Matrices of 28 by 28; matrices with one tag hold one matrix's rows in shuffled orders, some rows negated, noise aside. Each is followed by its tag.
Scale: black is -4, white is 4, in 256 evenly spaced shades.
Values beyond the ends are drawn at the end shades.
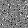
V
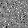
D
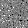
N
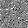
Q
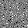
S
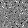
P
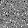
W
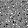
Q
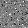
P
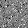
D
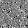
V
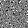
Q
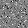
D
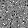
S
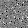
P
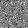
D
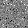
W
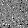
N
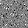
W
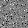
W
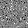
W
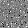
V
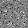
D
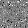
V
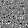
N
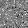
P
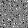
S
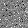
P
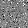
S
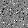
S
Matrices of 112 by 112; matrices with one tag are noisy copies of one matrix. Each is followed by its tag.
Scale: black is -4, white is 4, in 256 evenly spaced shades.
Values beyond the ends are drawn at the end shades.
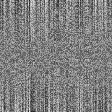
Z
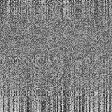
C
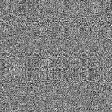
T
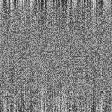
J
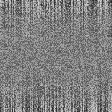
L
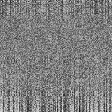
C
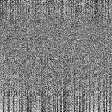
C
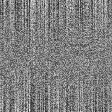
Z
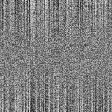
Z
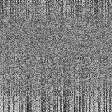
C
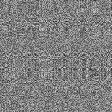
T
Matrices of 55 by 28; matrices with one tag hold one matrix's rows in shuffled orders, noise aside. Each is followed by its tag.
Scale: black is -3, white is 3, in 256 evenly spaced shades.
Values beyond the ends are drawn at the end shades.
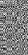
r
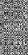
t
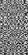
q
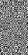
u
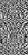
q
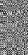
r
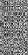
t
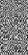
u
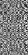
q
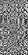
q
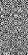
u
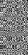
r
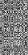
t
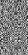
u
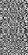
q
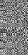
r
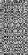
t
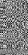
r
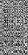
t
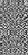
q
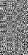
r
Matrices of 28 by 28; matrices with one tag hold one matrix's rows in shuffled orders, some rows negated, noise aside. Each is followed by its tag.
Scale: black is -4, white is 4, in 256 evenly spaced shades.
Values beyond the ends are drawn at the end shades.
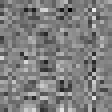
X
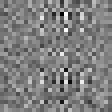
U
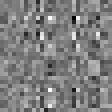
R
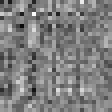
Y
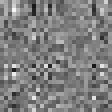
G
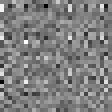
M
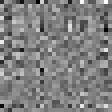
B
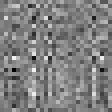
G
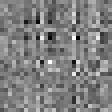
R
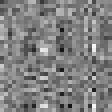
X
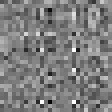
R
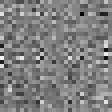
B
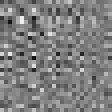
Y
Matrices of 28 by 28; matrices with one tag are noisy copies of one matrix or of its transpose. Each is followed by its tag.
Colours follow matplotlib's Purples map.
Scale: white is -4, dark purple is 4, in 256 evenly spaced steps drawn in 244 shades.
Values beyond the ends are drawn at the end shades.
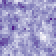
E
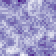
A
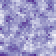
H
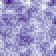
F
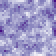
H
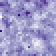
E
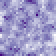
H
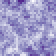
A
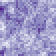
F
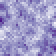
A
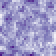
H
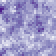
F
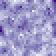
H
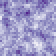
E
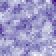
H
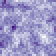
E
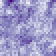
F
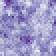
F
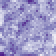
H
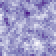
E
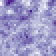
F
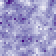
F
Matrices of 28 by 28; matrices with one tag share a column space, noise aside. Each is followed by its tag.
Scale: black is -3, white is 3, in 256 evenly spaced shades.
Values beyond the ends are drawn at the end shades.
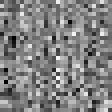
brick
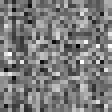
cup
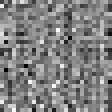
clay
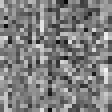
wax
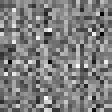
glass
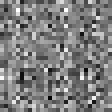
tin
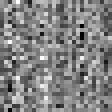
wax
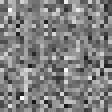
tin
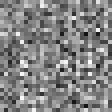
glass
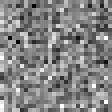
wax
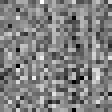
tin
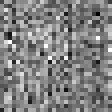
cup
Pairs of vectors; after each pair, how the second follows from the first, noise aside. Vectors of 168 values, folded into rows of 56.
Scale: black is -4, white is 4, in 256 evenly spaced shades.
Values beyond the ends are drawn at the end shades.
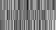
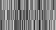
copied.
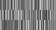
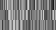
shuffled.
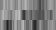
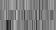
partly zeroed.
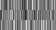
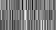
sign-scrambled.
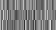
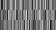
sign-scrambled.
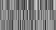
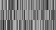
wrapped around.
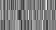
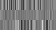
partly zeroed.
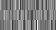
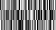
negated, scaled up.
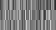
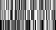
reversed, scaled up.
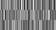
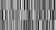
copied.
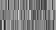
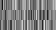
shuffled.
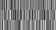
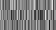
reversed.
